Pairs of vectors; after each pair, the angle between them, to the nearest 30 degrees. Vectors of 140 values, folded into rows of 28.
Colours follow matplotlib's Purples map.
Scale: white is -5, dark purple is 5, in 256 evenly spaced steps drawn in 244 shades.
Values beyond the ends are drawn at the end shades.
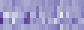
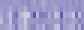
120 degrees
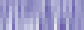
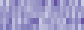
120 degrees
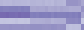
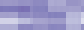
60 degrees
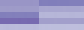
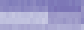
90 degrees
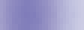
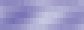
90 degrees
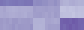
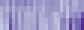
60 degrees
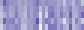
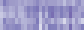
30 degrees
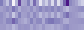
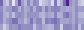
30 degrees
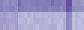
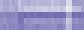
150 degrees
